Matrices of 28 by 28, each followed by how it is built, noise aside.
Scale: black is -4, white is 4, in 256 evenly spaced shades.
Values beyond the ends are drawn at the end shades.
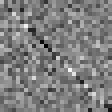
diagonal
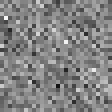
Toeplitz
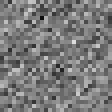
Hankel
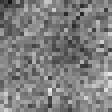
smooth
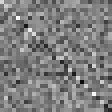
diagonal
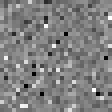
sparse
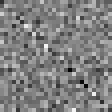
diagonal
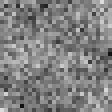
smooth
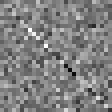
diagonal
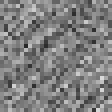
Hankel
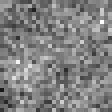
smooth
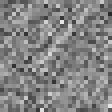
Hankel
